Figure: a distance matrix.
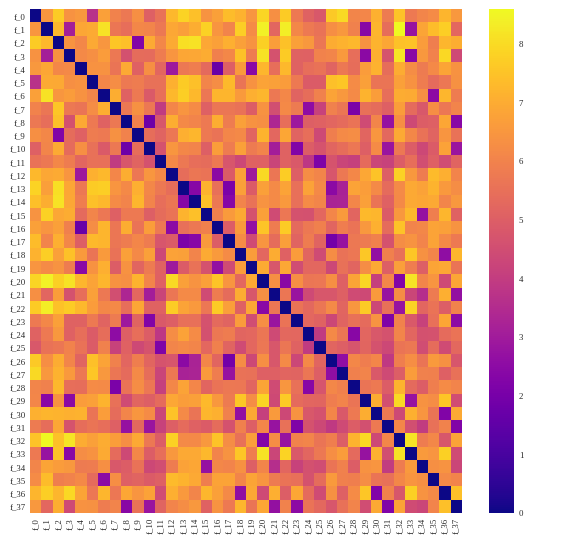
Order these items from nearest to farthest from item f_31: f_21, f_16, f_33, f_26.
f_21, f_26, f_33, f_16
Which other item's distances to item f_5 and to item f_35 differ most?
f_6
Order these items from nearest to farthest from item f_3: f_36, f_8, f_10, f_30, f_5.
f_8, f_10, f_5, f_30, f_36
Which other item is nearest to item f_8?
f_10
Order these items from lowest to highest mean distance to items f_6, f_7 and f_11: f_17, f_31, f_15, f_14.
f_31, f_15, f_17, f_14
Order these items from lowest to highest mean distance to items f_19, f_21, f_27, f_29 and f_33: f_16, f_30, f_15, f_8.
f_8, f_16, f_15, f_30
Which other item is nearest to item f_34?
f_15
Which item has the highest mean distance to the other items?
f_2
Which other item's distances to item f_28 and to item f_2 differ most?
f_7
